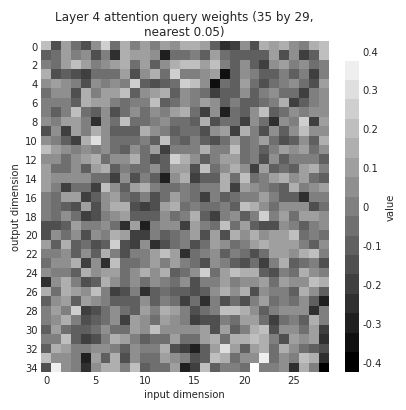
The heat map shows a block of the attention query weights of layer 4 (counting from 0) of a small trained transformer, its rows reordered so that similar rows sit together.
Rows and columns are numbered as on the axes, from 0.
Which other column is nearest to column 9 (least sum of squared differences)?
1
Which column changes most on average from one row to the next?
16
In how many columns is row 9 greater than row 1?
13
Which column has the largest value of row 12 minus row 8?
5
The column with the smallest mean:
4
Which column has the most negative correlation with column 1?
28
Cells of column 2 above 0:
21
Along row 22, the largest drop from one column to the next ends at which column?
14
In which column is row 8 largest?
26
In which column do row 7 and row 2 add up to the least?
18
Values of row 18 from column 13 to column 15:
-0.05 0 0.15
